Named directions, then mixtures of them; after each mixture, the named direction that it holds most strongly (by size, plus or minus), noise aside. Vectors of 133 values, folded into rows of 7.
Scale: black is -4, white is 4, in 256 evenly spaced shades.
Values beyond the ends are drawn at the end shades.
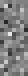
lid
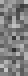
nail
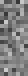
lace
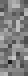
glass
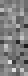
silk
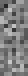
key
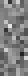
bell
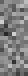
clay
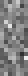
bell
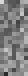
glass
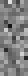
bell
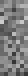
clay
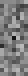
nail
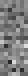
silk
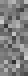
nail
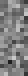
glass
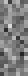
bell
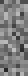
lace
